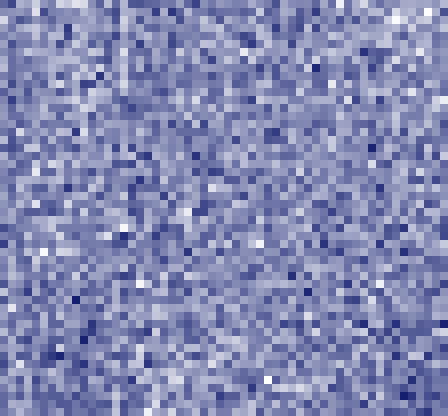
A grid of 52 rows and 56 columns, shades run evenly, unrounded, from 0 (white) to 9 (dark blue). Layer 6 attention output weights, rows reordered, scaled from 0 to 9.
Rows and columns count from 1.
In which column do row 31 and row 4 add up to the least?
33
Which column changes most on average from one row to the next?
8
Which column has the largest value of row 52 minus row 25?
16
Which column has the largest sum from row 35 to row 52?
11
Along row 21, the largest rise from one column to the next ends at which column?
48
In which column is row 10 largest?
13
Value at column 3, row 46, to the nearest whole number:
1
